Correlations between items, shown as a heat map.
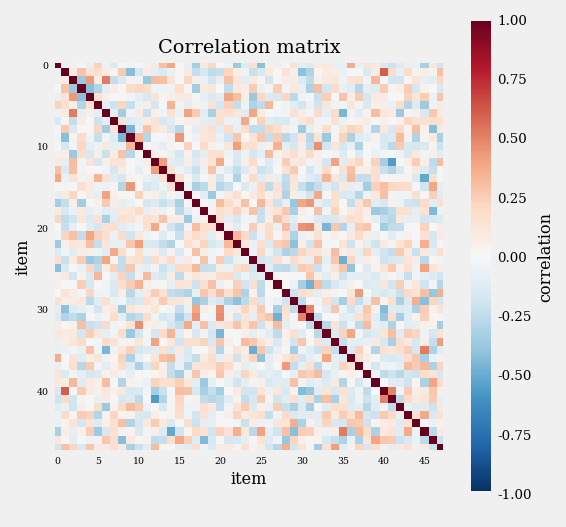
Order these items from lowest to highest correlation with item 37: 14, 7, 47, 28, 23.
14, 23, 7, 47, 28
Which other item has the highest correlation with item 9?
15
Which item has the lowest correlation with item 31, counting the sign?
27
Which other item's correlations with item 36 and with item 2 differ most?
6
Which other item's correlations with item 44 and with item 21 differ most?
29
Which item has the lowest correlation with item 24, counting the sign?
35
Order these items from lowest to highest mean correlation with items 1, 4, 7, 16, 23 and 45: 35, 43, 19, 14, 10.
19, 14, 10, 35, 43
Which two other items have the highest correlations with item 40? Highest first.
1, 41
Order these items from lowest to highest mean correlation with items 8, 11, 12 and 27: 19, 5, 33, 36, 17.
17, 33, 5, 36, 19
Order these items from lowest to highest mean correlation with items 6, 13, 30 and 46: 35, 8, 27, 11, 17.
8, 35, 27, 11, 17
